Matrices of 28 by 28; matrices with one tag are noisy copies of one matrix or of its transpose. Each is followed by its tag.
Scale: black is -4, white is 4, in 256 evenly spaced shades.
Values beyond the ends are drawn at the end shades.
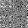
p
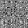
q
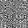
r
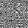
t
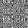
t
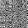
p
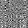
r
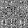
q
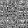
q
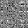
q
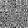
p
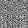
r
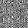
t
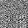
r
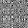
t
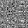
q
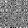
p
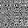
r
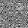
t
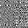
r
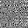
r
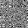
p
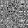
q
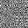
r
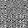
r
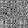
q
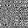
r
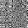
p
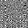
r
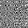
r
